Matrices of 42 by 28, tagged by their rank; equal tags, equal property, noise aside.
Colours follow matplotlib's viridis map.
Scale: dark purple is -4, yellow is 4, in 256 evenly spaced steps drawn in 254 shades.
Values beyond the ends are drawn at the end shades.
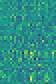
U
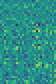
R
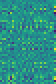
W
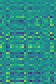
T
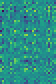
W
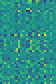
R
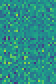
R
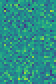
R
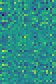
W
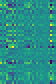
T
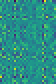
W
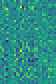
U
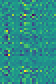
U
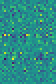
U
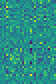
U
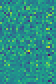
R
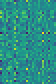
U
